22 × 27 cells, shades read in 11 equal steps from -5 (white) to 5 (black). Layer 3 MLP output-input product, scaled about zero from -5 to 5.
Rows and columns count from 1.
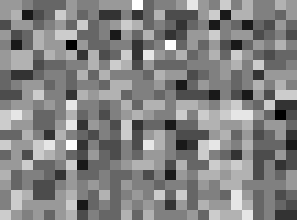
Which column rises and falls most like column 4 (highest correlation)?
5
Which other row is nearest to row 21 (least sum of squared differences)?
17
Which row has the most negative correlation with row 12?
10
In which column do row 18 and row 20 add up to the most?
16
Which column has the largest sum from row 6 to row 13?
13
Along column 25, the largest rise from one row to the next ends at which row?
12
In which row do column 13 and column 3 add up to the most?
2
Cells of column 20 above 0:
2
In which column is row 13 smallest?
7
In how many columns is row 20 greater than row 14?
8
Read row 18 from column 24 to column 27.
2 0 1 -1
